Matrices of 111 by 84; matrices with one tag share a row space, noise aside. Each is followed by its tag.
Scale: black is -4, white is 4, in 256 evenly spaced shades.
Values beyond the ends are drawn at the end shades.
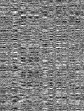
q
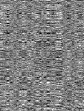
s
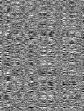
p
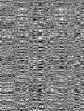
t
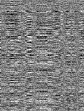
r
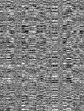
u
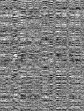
q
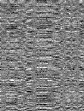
r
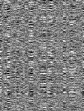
p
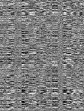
u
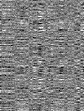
t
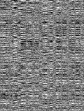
q
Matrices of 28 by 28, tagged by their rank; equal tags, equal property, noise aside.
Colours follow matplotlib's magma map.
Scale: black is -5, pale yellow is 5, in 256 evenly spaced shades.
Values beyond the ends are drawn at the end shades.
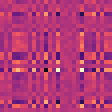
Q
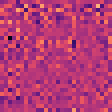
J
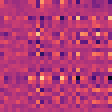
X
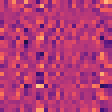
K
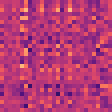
J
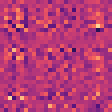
J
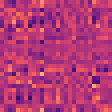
K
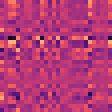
X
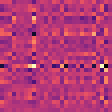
X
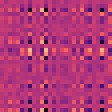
Q
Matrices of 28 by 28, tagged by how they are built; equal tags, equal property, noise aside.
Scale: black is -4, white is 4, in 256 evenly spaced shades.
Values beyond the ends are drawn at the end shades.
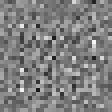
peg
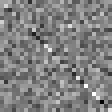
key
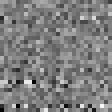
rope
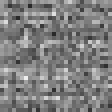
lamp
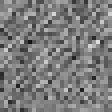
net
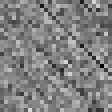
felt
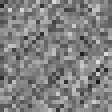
net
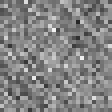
felt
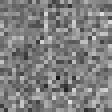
lamp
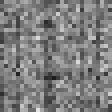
lamp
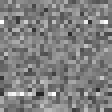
rope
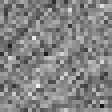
net
